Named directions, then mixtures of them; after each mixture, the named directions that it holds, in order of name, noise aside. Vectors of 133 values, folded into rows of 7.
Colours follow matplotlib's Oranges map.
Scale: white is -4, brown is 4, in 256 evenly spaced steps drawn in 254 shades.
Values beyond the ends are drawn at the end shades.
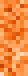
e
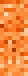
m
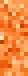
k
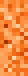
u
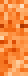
k, m.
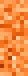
e, k, u.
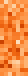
k.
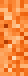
u.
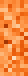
u.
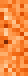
u.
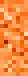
m, u.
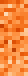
m.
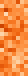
e, k, m.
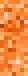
e, k, m.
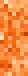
k.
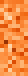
m, u.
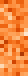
k, m, u.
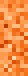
u.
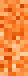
e.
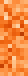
e, k, u.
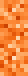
e, u.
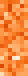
e, u.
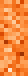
e, u.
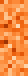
k, m, u.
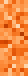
k, u.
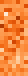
e, m.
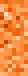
e, m, u.
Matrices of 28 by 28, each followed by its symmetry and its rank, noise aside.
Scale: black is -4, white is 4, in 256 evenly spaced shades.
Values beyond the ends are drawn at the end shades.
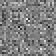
antisymmetric, rank six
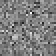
no symmetry, rank eight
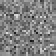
no symmetry, rank six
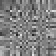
no symmetry, rank four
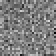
no symmetry, rank eight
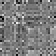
symmetric, rank four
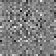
antisymmetric, rank four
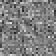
antisymmetric, rank eight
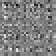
antisymmetric, rank four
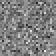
no symmetry, rank eight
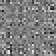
antisymmetric, rank four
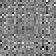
no symmetry, rank six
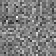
no symmetry, rank six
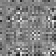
symmetric, rank four
